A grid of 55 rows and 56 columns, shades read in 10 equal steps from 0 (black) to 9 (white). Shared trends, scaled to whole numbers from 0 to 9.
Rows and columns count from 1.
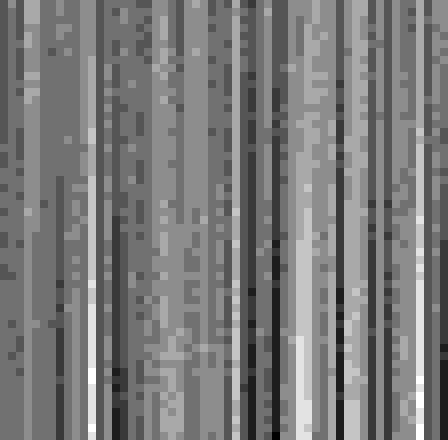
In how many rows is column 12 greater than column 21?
45
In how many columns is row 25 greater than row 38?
15
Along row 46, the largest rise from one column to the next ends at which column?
44
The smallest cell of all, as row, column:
55, 35
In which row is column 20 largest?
9
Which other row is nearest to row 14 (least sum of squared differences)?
16
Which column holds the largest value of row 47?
12
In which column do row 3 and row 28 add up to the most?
53
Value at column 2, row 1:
5
